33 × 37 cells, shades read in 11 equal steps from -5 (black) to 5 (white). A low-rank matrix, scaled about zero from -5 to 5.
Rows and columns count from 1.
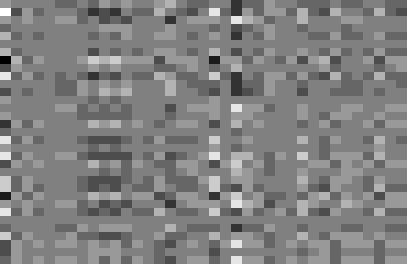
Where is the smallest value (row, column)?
8, 1
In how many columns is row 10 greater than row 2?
6
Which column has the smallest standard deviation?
5
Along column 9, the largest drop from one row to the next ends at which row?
10
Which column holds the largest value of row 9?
22
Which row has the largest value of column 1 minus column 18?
2
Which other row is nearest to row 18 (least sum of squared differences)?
23
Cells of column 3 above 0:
10
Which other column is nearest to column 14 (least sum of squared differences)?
17
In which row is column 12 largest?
12
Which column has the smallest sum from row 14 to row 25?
16
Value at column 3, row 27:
1
